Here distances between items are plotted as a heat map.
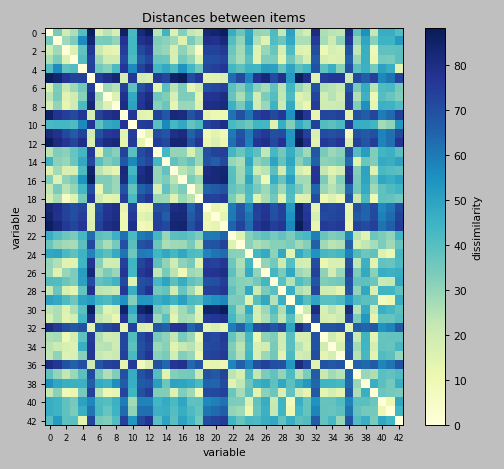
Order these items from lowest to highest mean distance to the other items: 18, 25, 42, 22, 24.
18, 25, 22, 24, 42
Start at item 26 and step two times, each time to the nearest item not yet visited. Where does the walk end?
1
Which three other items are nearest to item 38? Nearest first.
22, 23, 37
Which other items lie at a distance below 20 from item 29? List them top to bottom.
24, 40, 41
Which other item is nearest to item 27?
10
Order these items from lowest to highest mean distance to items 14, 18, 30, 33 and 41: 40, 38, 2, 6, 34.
2, 34, 6, 40, 38
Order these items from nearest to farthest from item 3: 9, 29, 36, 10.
29, 10, 36, 9
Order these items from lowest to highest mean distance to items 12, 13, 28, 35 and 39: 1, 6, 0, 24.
6, 0, 1, 24
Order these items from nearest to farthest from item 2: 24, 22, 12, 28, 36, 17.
28, 17, 22, 24, 36, 12
